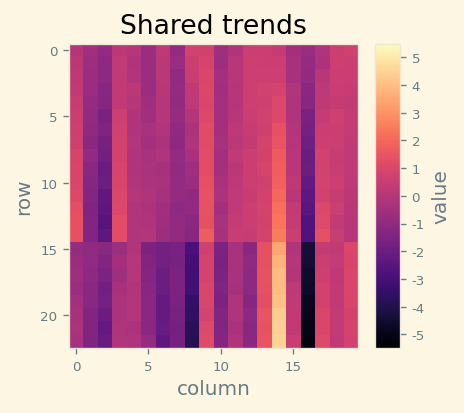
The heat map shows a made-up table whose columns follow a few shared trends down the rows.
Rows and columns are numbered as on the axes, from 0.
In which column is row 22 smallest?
16
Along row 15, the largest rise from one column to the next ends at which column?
17
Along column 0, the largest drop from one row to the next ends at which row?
15
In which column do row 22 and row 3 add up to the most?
14
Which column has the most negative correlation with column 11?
19
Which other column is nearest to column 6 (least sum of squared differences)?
10
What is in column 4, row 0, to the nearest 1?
0
